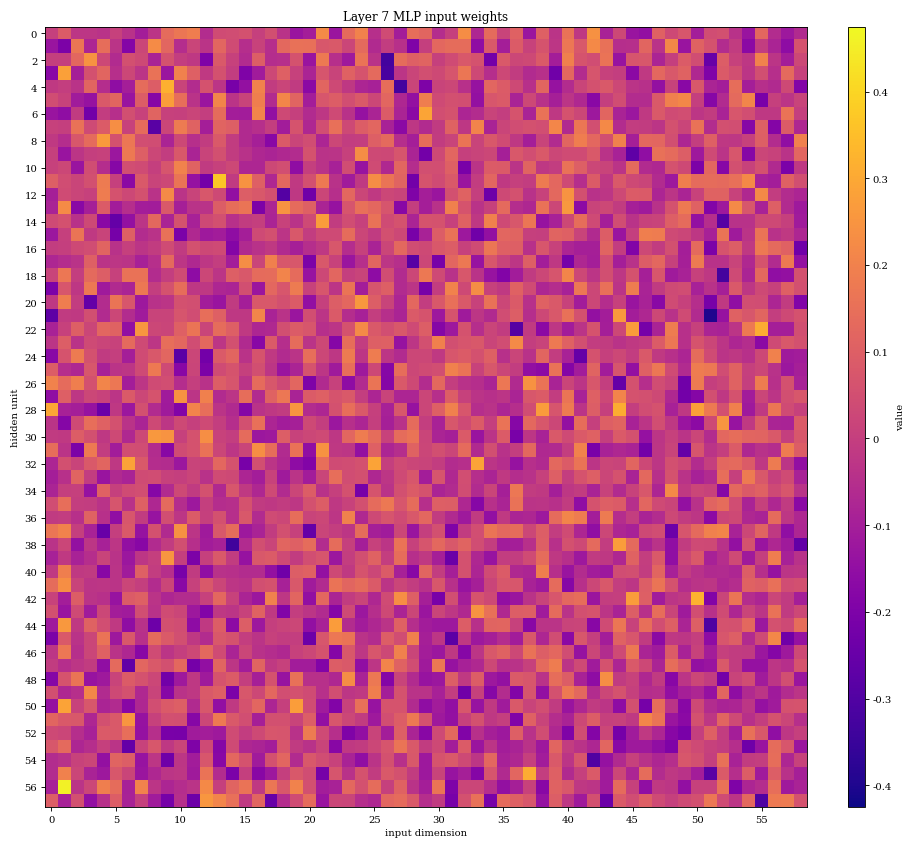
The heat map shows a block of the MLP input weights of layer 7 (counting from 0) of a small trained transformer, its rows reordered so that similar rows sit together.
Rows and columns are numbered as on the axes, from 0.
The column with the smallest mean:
51
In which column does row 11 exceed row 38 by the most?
13
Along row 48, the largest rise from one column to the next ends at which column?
43
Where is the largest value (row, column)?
56, 1
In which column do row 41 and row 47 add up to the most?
39
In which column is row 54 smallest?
42
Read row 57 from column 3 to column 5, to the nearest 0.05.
-0.15 -0.05 0.1
